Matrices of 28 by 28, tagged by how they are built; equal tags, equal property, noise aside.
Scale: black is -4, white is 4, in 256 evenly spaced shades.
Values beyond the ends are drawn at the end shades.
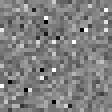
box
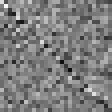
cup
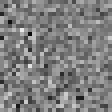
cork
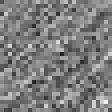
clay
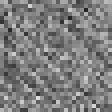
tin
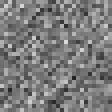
clay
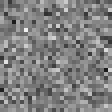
tin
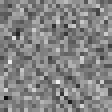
tin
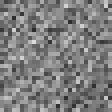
clay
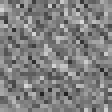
tin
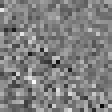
cork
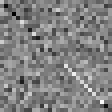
cup
